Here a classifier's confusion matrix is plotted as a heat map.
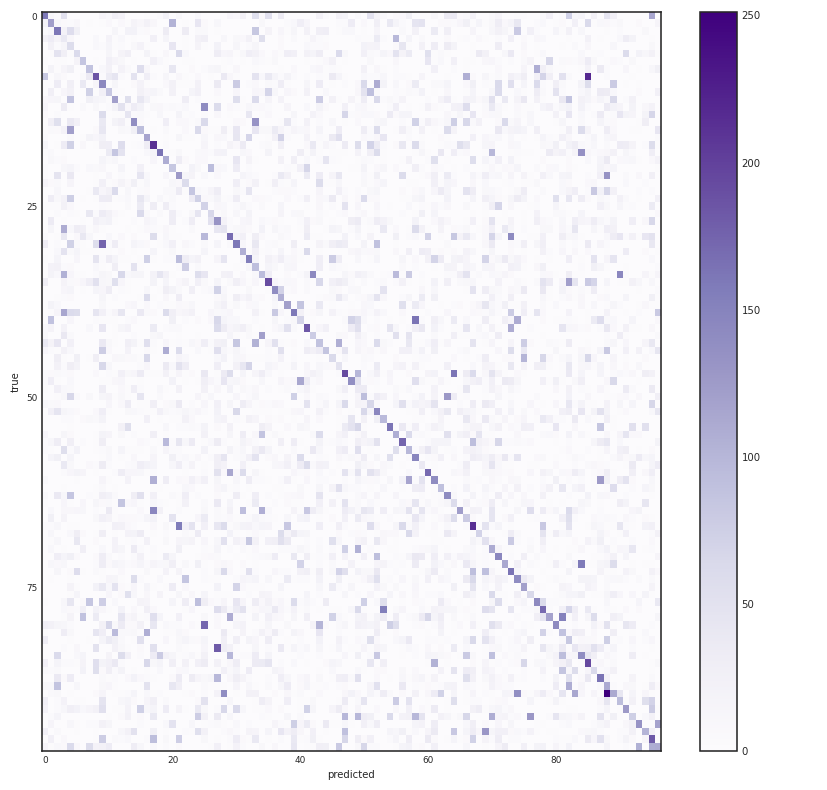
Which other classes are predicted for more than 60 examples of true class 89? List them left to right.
28, 62, 74, 83, 88
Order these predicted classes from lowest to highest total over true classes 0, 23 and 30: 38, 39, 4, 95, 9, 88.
38, 39, 4, 88, 95, 9
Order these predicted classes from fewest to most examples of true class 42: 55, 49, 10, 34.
10, 49, 55, 34
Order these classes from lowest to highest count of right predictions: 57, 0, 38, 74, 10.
10, 57, 38, 74, 0
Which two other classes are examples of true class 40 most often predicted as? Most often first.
58, 74
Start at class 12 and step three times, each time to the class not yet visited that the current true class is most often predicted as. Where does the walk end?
52
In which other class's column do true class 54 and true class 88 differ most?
82
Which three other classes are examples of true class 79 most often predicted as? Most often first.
81, 29, 6
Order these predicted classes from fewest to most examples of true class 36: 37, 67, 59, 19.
59, 19, 67, 37
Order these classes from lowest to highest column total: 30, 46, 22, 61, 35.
22, 35, 46, 61, 30
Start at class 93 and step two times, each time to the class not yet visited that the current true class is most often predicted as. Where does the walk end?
95
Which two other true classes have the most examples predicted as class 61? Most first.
85, 32
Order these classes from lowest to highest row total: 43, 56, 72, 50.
50, 72, 56, 43
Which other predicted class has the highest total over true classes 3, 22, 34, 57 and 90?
55
